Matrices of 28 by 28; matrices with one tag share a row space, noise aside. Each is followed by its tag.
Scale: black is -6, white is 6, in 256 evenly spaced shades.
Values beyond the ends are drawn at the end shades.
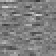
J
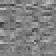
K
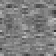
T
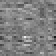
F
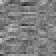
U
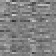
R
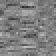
U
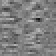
J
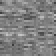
F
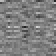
T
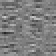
J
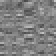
F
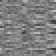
T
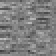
R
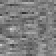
U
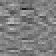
U
